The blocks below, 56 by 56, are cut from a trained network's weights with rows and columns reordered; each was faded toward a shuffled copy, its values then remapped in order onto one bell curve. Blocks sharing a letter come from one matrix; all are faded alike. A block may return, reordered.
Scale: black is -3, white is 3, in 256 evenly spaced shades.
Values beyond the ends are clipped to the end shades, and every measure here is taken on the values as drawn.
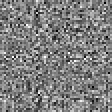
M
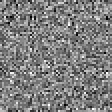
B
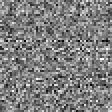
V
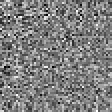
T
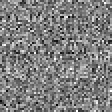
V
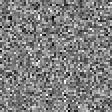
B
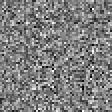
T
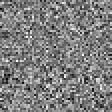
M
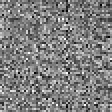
M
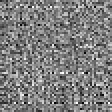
V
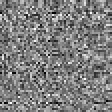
M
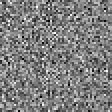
B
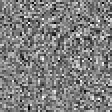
T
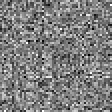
M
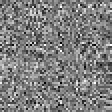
T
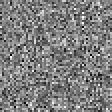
B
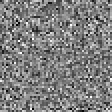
M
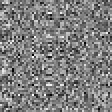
T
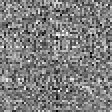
M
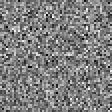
T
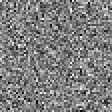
T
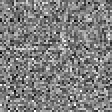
M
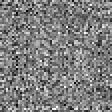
M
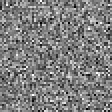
B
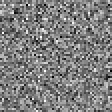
B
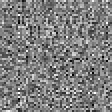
T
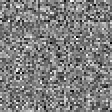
V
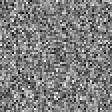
B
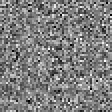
T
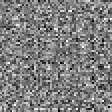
M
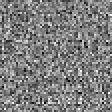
V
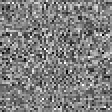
V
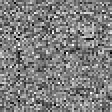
M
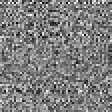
V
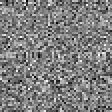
M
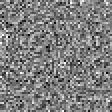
B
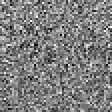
B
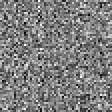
T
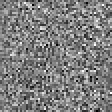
T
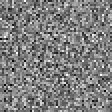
M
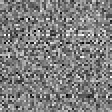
V
